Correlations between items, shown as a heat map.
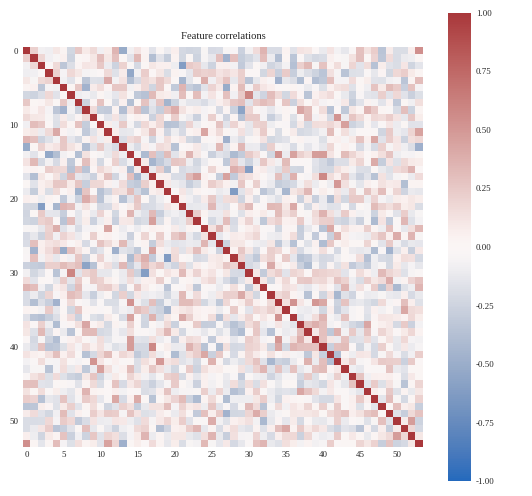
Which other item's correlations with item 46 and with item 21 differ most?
2
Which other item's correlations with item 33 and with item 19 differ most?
28
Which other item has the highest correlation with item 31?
49
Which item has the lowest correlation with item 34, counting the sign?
4
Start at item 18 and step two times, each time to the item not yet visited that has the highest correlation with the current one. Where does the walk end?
9
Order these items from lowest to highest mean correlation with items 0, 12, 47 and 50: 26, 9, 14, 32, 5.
26, 14, 32, 9, 5
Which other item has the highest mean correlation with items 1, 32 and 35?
15
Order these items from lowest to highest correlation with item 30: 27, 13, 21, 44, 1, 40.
1, 13, 44, 27, 40, 21
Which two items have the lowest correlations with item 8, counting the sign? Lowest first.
29, 5
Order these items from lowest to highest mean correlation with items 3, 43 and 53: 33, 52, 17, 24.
33, 52, 17, 24
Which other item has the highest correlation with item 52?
50
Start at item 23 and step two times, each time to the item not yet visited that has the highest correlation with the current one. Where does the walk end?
40
